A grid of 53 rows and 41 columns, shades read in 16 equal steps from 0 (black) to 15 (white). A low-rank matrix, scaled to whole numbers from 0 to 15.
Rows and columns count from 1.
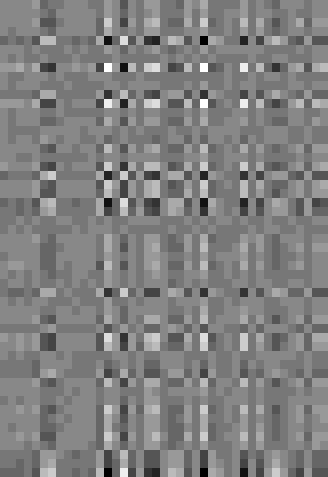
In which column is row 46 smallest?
16
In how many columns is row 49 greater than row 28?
13
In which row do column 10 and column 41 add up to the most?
8
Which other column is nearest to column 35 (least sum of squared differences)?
6
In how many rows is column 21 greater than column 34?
12
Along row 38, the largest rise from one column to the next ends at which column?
14
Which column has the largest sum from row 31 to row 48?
26
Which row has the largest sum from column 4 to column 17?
27
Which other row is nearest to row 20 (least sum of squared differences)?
23
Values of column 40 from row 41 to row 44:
7 6 9 8
